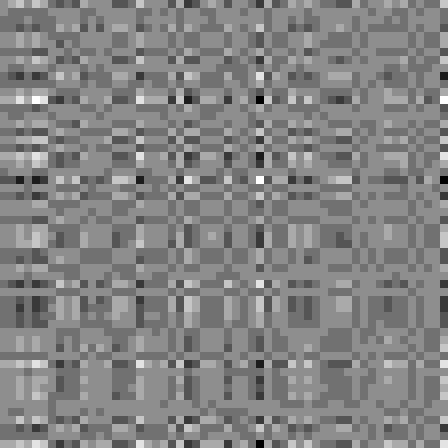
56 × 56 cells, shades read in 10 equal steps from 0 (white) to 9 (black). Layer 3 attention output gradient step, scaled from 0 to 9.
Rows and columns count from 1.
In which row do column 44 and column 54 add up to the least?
23
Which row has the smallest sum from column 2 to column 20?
13
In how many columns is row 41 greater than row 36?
15
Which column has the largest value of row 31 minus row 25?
33
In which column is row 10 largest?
56
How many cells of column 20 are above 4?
21
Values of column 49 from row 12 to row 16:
3 3 5 4 3
